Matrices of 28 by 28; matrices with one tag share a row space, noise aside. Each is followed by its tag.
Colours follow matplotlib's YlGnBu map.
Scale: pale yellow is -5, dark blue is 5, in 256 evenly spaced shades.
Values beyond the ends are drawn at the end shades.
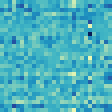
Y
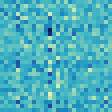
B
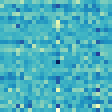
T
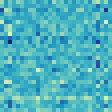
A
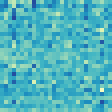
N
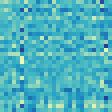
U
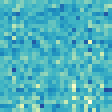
Y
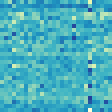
Y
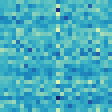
T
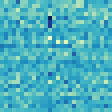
B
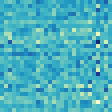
A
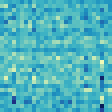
N
